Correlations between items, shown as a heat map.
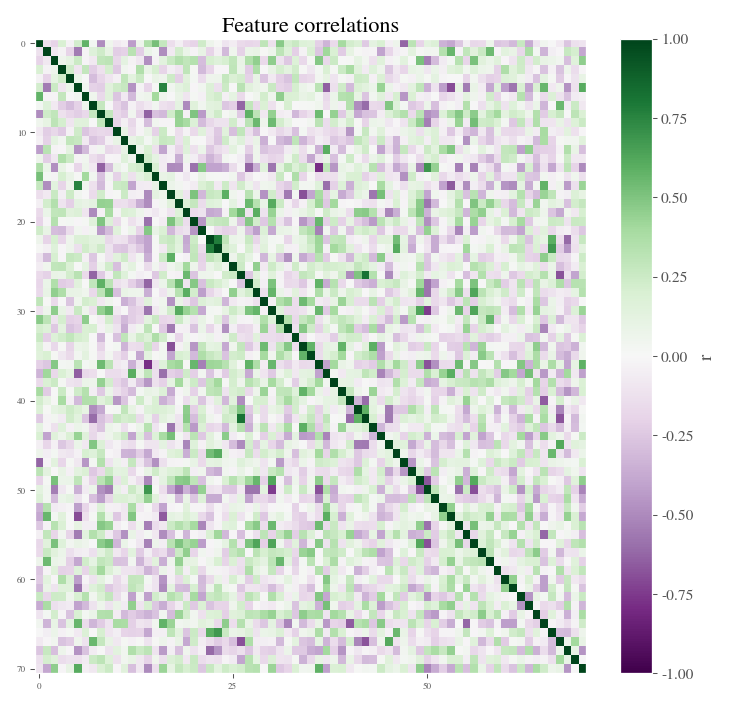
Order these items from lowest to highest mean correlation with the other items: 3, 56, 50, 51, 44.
50, 51, 44, 3, 56
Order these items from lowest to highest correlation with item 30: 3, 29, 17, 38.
29, 3, 17, 38
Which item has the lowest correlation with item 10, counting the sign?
40
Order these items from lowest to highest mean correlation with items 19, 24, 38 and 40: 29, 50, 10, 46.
50, 10, 29, 46
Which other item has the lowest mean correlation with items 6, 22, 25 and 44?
68
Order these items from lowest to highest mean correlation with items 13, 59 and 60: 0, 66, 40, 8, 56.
0, 66, 56, 8, 40
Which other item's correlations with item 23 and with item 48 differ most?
22
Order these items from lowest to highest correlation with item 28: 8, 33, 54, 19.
33, 8, 54, 19
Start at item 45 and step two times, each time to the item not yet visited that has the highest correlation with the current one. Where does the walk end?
7
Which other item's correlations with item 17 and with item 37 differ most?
44
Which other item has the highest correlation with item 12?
37
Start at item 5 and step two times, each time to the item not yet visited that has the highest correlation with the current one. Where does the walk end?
65
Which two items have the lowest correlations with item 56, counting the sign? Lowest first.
50, 14
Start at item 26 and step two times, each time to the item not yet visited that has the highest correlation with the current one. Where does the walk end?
41
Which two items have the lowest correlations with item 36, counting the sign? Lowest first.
14, 50
